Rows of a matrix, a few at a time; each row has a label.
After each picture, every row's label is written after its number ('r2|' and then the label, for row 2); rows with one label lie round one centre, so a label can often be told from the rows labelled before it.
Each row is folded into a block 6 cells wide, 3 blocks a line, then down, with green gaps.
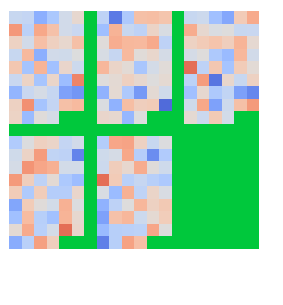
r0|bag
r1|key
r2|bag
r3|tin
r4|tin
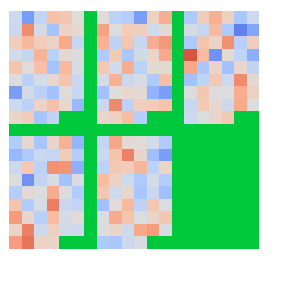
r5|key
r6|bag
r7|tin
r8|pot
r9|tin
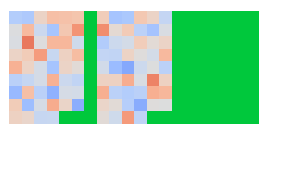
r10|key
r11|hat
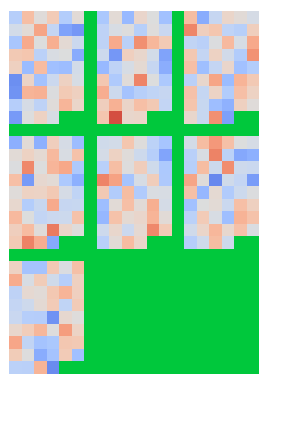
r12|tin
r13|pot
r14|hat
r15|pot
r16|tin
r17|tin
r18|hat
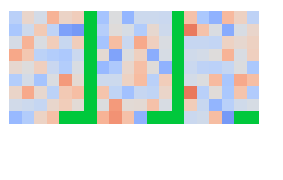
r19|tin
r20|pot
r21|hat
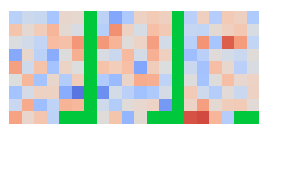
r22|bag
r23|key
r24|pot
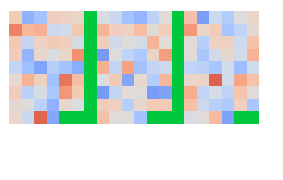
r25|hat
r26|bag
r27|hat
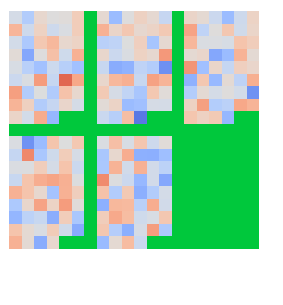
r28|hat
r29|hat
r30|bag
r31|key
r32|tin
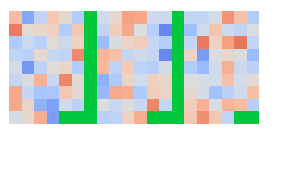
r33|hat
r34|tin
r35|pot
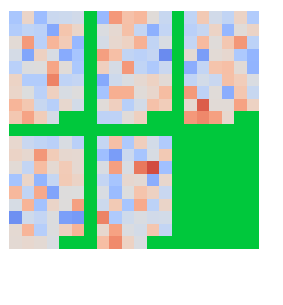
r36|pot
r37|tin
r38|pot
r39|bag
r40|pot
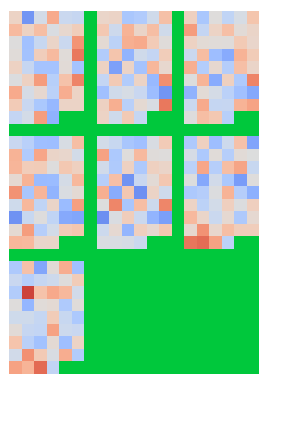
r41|hat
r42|bag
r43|bag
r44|bag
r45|bag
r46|pot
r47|pot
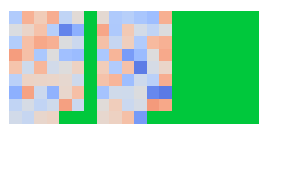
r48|tin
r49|bag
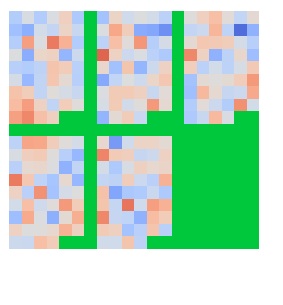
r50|pot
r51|tin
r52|tin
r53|tin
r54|hat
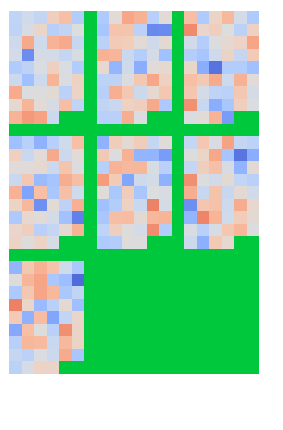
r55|pot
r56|tin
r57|hat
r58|bag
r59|tin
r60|tin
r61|tin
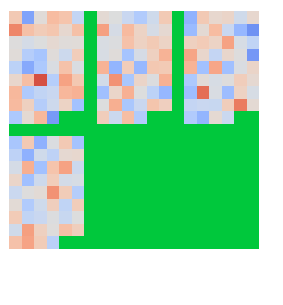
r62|hat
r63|bag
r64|tin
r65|pot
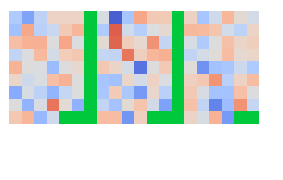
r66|key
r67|key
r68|hat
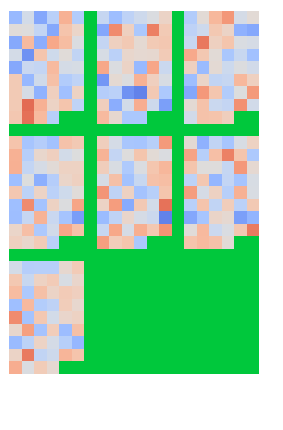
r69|pot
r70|key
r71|tin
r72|bag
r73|bag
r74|bag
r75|bag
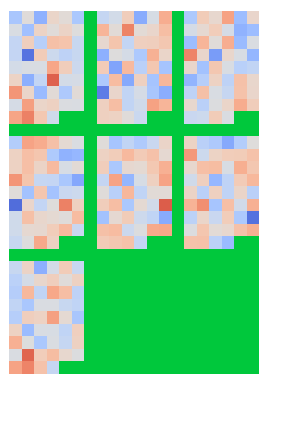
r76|pot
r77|bag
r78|tin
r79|tin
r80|bag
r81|bag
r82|pot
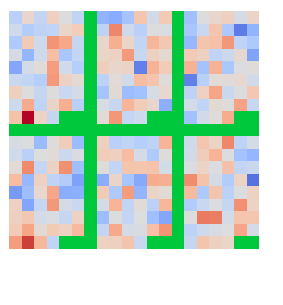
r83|pot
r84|key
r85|tin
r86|pot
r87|bag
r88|tin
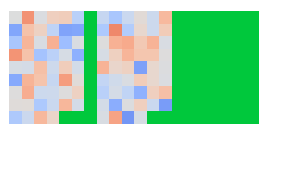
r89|tin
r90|key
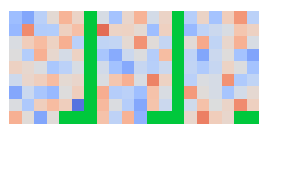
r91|key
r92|hat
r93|pot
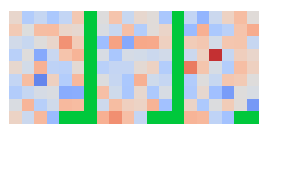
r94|bag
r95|pot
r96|key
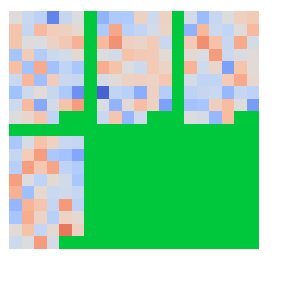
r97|bag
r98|key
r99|key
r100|tin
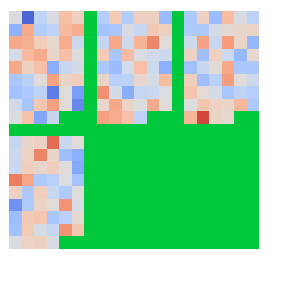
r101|key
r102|pot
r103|pot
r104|tin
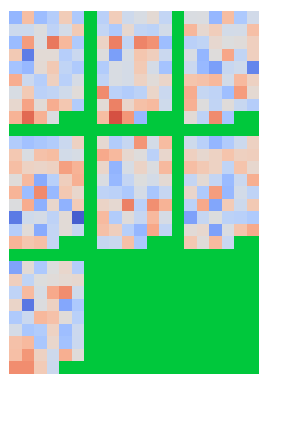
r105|pot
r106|pot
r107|hat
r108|bag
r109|hat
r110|bag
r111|pot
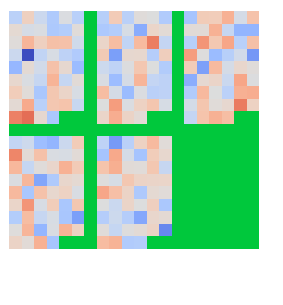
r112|pot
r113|pot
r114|tin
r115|bag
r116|key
